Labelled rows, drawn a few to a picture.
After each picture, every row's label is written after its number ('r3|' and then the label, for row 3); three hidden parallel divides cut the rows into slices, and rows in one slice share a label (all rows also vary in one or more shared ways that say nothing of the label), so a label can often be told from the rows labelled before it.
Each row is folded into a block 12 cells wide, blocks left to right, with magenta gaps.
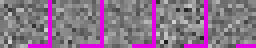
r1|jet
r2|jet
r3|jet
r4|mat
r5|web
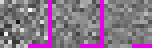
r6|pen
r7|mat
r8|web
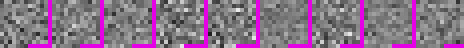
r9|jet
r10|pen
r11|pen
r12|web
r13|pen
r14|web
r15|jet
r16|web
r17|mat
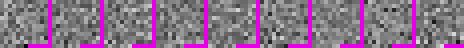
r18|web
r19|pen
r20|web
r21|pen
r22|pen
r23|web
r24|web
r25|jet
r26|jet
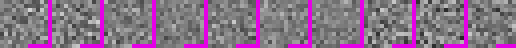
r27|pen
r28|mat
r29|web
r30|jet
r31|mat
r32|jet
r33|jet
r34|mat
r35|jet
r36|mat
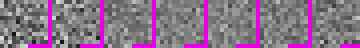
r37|mat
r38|jet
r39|jet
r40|web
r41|jet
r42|web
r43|jet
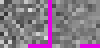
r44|web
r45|web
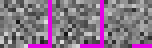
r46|mat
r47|mat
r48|mat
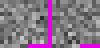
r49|pen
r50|mat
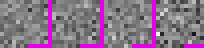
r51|jet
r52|mat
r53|mat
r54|mat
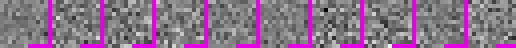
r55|web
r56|web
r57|mat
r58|pen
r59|pen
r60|web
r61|mat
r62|mat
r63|jet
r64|mat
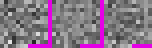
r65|jet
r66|jet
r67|web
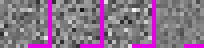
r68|pen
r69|jet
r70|pen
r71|jet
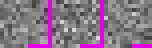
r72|pen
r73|pen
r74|jet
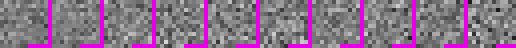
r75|jet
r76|jet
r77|pen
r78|jet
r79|jet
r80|pen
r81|web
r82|mat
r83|mat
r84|mat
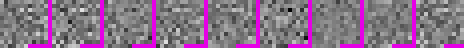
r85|jet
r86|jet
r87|jet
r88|jet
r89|pen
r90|mat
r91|web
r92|jet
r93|web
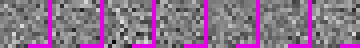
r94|pen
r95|mat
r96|pen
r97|mat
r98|pen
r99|pen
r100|mat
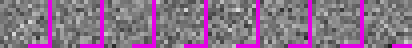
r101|pen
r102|mat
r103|mat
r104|web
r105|pen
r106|web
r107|jet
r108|pen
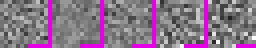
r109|mat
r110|web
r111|pen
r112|jet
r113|pen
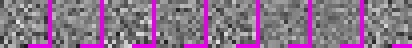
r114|pen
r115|jet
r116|mat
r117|mat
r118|mat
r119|pen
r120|web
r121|web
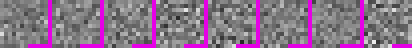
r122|mat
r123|mat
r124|mat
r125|pen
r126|jet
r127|pen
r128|jet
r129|web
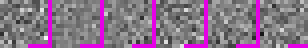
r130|pen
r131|web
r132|mat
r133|web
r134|web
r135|pen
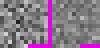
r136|mat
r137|web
